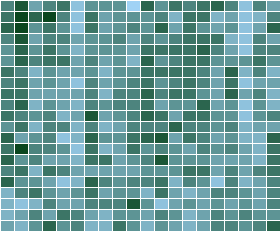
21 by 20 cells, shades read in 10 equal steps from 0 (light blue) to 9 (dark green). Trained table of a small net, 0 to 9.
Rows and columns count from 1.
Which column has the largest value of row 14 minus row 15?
2
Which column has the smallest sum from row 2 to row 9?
18
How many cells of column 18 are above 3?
5
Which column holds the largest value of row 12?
13
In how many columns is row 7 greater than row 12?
8
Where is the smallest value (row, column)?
1, 10
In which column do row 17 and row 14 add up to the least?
6
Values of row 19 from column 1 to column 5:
2 1 2 5 3
